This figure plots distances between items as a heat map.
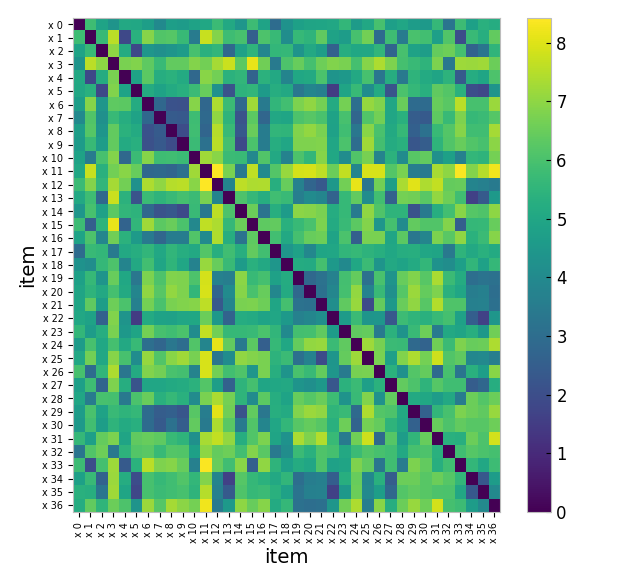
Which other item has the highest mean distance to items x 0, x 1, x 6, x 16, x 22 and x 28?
x 12
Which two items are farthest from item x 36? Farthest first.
x 11, x 31
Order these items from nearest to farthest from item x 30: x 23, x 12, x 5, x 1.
x 5, x 1, x 23, x 12
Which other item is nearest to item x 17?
x 0
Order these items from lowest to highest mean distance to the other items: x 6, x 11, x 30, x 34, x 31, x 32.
x 34, x 30, x 6, x 32, x 31, x 11
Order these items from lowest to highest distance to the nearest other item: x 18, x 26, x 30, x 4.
x 4, x 30, x 26, x 18
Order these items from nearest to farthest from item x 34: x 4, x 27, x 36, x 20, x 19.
x 27, x 19, x 20, x 36, x 4
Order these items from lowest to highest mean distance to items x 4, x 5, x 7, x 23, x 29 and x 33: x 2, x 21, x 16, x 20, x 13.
x 2, x 16, x 13, x 20, x 21
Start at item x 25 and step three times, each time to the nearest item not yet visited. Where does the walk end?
x 20
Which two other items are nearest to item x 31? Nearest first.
x 26, x 23
